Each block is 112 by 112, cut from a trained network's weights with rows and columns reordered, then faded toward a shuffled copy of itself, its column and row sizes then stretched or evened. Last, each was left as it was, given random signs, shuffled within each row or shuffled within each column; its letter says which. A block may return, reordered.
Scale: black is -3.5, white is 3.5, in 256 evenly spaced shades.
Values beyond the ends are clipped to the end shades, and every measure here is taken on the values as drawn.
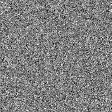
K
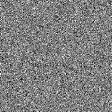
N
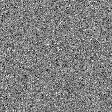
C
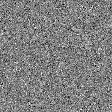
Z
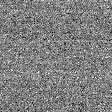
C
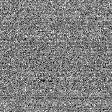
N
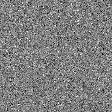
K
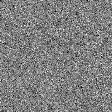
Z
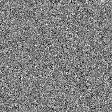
K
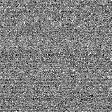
N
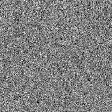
N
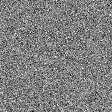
C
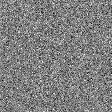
Z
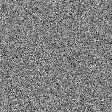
C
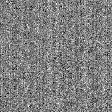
N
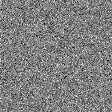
K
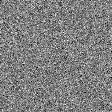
Z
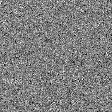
K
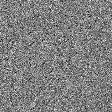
Z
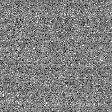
N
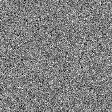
Z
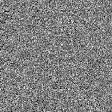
N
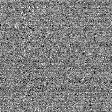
N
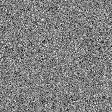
C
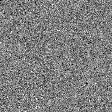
K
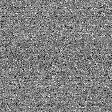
C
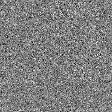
K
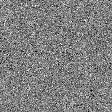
C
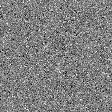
Z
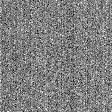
Z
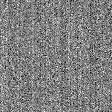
Z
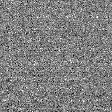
N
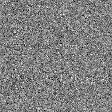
K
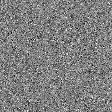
K
